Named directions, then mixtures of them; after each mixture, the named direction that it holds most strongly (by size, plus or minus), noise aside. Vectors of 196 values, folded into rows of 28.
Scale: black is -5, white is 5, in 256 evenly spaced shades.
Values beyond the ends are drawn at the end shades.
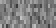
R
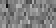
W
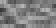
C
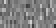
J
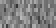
R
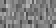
J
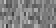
R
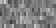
C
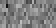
W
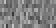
R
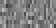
J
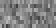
R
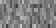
R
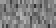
R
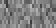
W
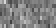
R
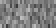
R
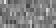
J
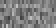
R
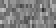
J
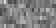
C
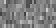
J
